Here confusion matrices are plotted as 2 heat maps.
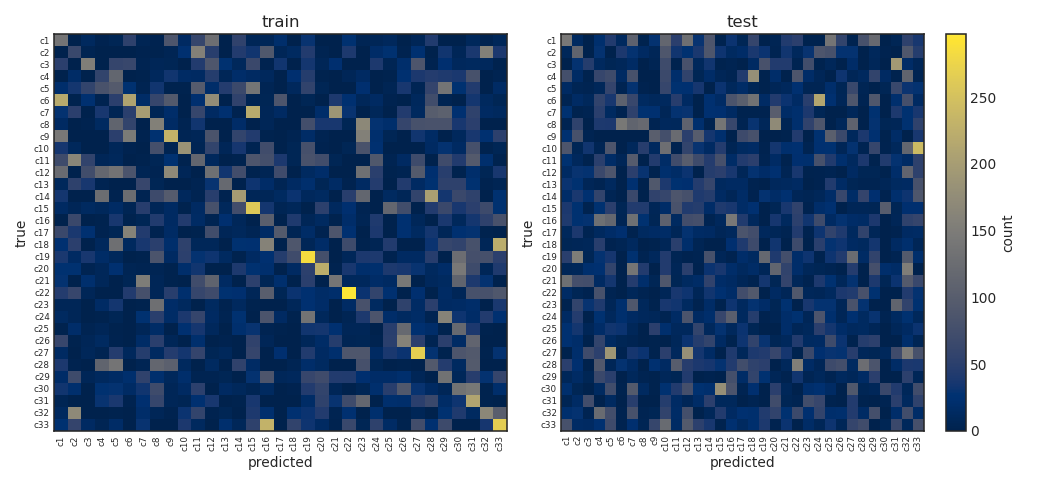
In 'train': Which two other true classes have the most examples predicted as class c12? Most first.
c6, c1
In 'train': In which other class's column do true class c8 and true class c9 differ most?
c1
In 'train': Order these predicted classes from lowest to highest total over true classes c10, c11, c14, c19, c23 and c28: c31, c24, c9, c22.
c22, c24, c9, c31
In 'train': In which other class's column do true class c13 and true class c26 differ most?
c31
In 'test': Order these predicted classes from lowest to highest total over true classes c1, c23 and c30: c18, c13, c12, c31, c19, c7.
c19, c13, c18, c31, c12, c7
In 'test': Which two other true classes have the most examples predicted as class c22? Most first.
c28, c4
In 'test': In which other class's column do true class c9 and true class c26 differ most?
c11
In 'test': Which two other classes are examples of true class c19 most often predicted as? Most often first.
c2, c27
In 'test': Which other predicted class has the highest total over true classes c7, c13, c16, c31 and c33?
c10
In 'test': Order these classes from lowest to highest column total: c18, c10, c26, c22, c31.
c26, c31, c22, c18, c10
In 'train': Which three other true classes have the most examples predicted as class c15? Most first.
c7, c5, c11
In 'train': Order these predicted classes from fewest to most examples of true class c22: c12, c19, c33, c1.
c19, c1, c12, c33
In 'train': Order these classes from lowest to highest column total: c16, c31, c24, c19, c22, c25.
c25, c24, c22, c16, c19, c31
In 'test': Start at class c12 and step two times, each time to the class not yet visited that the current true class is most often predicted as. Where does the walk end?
c4
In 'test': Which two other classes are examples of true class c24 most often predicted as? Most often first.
c16, c12
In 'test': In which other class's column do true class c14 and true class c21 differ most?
c1
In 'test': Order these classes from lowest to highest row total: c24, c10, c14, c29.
c29, c24, c14, c10
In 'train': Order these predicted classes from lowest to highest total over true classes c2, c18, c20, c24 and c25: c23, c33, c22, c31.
c23, c22, c31, c33
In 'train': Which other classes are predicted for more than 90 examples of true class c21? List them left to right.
c7, c12, c26, c30
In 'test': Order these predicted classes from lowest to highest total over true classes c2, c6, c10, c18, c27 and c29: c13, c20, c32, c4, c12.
c13, c20, c4, c12, c32
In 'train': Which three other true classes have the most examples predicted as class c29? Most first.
c24, c5, c7
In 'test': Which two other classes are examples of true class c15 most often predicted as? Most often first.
c30, c11
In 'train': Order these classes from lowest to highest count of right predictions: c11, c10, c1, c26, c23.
c23, c11, c1, c26, c10
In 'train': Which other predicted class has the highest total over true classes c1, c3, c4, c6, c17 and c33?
c12
